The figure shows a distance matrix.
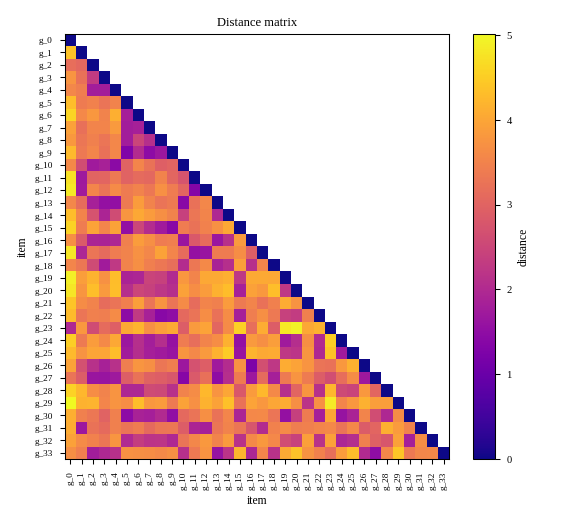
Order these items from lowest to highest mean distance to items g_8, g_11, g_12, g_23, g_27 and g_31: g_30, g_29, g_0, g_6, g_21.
g_30, g_6, g_21, g_0, g_29
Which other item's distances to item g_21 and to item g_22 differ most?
g_8
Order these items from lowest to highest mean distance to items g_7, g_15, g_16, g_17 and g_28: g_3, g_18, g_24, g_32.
g_24, g_32, g_3, g_18
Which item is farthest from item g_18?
g_20
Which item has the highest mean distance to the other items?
g_0
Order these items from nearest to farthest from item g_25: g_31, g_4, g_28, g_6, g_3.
g_6, g_28, g_31, g_3, g_4
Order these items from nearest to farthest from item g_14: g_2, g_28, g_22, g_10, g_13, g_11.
g_13, g_10, g_2, g_11, g_22, g_28
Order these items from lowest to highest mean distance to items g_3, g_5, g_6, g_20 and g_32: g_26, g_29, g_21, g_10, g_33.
g_10, g_26, g_33, g_21, g_29
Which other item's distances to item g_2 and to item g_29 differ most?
g_33
